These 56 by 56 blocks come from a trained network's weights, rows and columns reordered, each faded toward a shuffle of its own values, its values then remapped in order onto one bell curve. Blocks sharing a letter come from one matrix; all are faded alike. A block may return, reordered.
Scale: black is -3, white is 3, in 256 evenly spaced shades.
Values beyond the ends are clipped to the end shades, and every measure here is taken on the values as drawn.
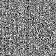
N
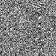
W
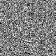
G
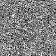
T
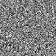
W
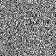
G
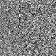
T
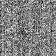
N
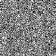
W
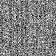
N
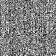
N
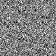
W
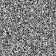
W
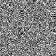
G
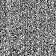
N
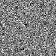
W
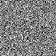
W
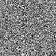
W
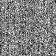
N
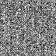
N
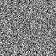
G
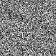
T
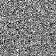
W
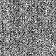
N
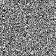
T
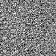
W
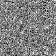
G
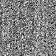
N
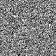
T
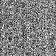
N
